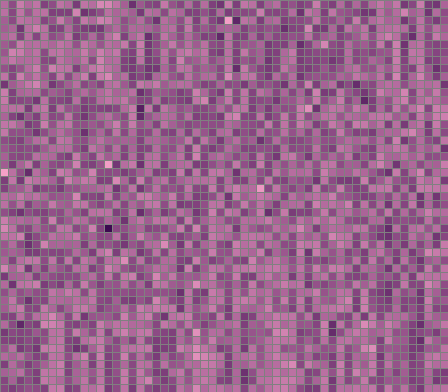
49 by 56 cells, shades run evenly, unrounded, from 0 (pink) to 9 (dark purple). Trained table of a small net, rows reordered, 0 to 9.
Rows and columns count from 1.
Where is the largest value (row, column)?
29, 14
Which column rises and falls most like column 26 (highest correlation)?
11
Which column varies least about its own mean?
22
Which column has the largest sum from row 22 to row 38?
49
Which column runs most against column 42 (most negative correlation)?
13
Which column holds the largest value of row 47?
31
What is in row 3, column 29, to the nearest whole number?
0
